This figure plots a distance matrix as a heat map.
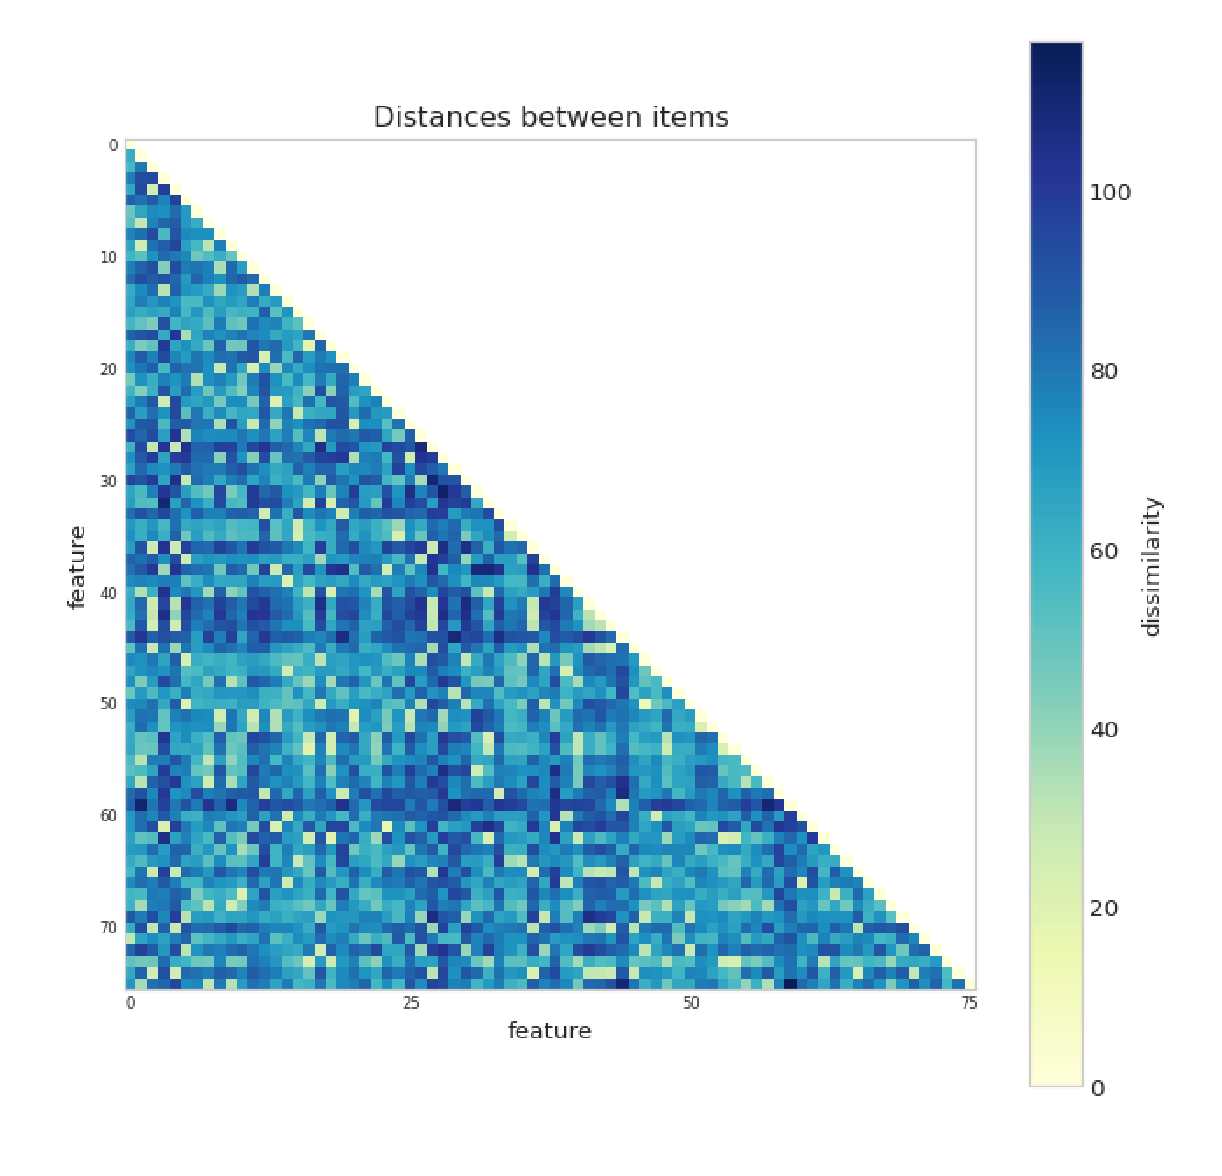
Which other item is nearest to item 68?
9
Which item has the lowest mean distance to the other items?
73
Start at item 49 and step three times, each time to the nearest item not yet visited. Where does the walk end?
0
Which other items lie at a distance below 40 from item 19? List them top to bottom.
12, 33, 58
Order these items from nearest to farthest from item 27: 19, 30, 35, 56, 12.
56, 35, 19, 12, 30
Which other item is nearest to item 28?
25
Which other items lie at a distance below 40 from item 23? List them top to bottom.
3, 13, 38, 61
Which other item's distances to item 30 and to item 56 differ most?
31
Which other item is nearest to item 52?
51
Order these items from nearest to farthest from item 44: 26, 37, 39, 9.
37, 26, 39, 9
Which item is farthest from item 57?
59
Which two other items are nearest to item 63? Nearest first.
67, 10
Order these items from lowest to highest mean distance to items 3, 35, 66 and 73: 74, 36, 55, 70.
55, 74, 70, 36
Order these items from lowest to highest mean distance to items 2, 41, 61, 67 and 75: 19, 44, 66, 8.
8, 66, 19, 44
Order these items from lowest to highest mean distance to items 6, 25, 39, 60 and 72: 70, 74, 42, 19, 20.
20, 19, 74, 70, 42
